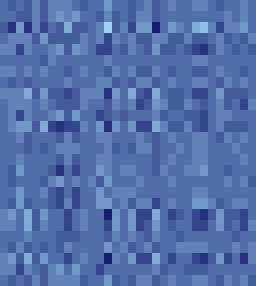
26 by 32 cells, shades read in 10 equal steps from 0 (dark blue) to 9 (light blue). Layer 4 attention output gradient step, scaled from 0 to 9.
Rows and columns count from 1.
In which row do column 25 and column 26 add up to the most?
3
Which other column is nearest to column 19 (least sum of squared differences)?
9
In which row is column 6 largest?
12
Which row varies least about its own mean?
6
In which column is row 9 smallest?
14
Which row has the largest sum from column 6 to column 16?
17
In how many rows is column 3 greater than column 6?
12
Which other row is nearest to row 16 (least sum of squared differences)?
18
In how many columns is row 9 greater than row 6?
12
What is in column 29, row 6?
4
